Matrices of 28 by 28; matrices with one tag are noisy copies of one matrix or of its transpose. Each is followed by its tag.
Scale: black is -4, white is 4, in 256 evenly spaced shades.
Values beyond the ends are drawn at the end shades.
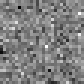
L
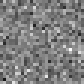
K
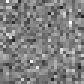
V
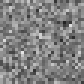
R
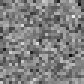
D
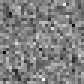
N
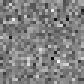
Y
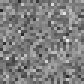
V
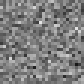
V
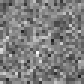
R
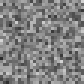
D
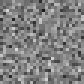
V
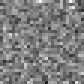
D
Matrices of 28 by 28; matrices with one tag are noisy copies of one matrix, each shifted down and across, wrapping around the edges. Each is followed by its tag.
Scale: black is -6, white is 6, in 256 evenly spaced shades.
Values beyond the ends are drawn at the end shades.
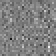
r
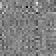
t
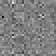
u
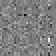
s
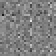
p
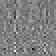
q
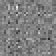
s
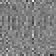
q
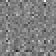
p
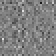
r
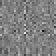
q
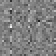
p
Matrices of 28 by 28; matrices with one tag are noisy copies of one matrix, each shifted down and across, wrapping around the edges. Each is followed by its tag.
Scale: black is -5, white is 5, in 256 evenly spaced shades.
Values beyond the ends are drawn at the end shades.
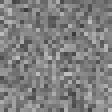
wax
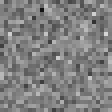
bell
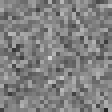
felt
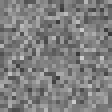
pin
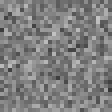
pin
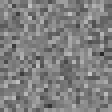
pin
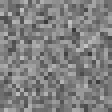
pin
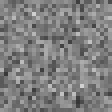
bell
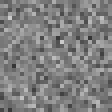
wax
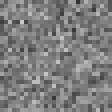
bell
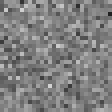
felt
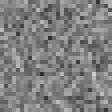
bell
